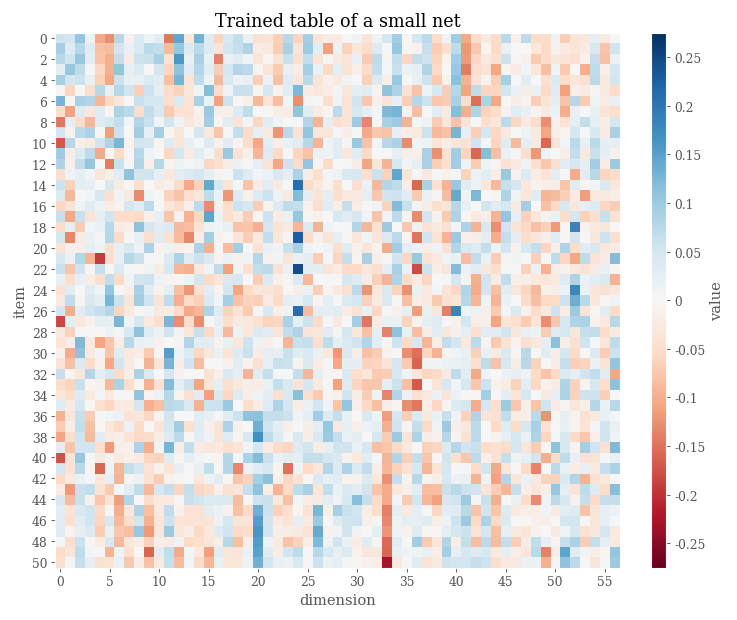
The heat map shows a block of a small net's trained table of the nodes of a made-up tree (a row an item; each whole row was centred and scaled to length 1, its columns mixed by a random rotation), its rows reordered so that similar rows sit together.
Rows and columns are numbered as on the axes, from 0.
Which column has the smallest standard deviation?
46
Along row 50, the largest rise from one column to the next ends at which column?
34
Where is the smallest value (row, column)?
50, 33
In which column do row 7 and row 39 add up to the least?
1
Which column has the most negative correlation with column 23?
31
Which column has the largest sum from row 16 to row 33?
24
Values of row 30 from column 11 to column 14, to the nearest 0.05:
0.15 0 0.05 -0.05
